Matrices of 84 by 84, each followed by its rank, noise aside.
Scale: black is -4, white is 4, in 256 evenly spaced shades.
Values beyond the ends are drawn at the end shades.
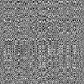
five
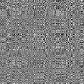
five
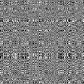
three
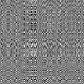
three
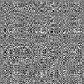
six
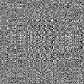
four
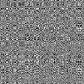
five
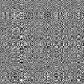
five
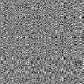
six
